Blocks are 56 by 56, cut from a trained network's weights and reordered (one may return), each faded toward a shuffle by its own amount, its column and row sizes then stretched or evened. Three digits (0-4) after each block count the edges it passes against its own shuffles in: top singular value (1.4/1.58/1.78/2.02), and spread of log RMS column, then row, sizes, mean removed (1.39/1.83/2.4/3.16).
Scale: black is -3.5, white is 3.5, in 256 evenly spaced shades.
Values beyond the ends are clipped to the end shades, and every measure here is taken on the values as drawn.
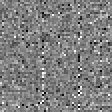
0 2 0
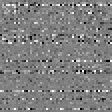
3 0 4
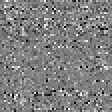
2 1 3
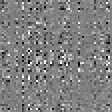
3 4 3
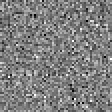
2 0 0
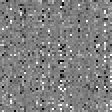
0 3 1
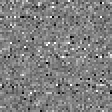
0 0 2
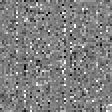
0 3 0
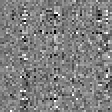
3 3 1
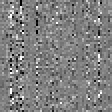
0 4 0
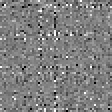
0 2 3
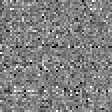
3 0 2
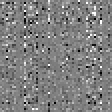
2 4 2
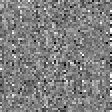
1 2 0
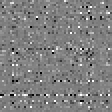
3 2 3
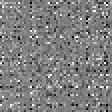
3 3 2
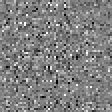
2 2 1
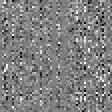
3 4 0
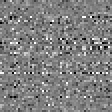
3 1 3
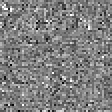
2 1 2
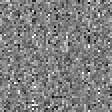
0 2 1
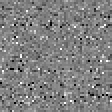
0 0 2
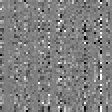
4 4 1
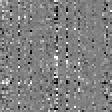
3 4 0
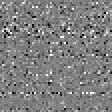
0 1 3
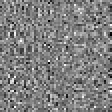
4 2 0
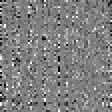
3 4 0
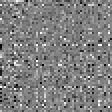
4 3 2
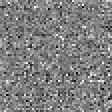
1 1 2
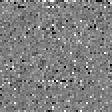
0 0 2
